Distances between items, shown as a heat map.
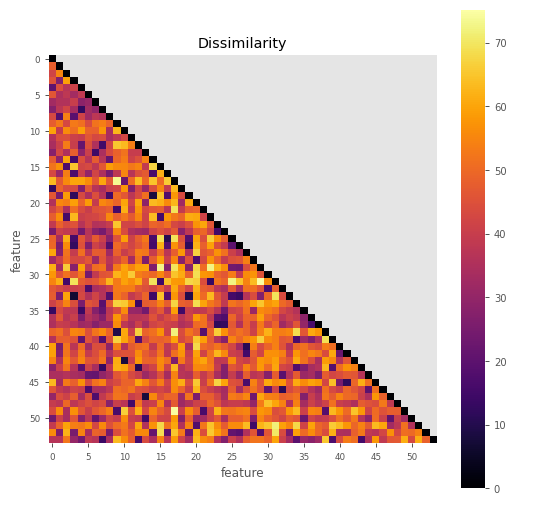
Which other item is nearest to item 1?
8
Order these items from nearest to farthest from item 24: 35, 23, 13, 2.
23, 35, 13, 2
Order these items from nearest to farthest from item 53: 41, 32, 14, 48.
14, 32, 48, 41
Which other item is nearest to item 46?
32
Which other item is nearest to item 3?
33
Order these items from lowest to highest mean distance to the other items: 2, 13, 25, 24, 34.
24, 13, 25, 2, 34
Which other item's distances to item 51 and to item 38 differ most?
9
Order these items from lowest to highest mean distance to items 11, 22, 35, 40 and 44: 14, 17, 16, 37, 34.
37, 16, 14, 34, 17
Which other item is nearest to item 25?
16
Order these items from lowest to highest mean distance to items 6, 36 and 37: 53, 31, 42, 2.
53, 2, 42, 31
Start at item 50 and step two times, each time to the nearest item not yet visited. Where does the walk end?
47
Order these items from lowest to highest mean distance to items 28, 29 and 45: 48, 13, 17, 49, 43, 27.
27, 48, 13, 49, 43, 17
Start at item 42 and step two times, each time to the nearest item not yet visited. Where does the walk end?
17
